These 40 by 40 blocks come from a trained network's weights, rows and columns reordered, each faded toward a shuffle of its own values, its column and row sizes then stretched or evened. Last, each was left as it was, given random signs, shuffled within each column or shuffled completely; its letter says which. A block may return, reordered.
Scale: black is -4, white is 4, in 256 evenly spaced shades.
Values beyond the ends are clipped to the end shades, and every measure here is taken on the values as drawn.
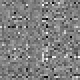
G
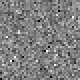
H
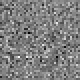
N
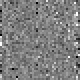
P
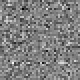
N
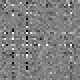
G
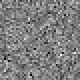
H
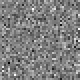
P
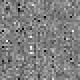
P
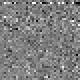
N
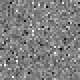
H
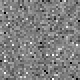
H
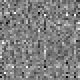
G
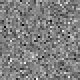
H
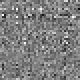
N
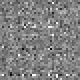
N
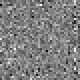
P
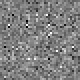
G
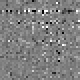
G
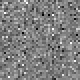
P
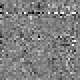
G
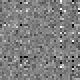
N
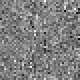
P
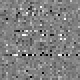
N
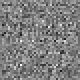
G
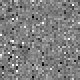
P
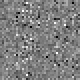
P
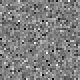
H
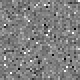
H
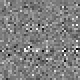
G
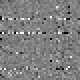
G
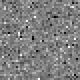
H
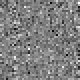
P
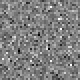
H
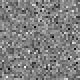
H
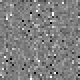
P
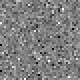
H
